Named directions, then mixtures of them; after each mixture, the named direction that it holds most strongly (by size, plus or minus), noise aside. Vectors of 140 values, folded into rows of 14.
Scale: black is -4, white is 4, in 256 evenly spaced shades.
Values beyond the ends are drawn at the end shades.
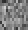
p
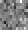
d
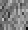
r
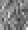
r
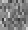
r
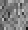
r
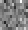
d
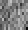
r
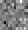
d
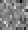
d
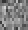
p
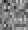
d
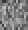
p
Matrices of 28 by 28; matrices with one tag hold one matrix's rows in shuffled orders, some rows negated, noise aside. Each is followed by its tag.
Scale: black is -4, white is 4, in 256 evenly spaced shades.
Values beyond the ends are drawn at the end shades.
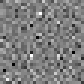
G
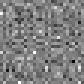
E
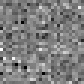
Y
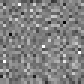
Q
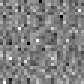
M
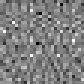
G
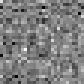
Y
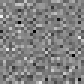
E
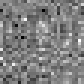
Y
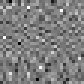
M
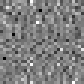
G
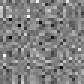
M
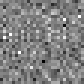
Q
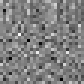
M
